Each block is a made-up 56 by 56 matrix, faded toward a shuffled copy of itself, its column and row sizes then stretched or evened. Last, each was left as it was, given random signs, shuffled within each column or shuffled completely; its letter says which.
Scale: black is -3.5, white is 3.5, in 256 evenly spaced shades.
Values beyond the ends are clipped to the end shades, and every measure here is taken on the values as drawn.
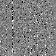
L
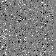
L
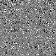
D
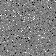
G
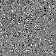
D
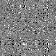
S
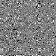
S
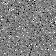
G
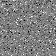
G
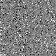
L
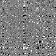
S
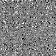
D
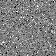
G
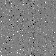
L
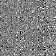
D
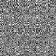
S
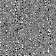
L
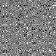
S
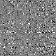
D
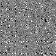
D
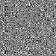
S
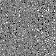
L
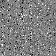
L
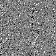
L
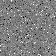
G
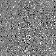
D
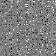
D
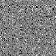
S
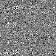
D
